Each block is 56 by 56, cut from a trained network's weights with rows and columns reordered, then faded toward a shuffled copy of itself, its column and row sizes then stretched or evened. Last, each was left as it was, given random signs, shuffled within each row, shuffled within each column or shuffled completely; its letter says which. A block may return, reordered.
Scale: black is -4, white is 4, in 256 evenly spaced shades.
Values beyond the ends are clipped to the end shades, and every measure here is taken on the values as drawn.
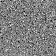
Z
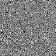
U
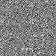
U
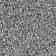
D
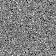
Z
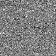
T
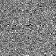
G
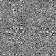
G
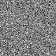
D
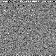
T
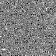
T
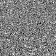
T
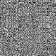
G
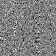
D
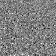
T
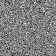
Z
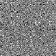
G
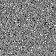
Z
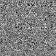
U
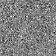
U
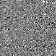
U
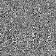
U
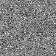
T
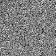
D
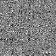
U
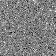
Z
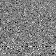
T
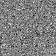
T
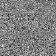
U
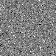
Z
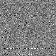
U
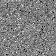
Z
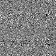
U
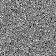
Z
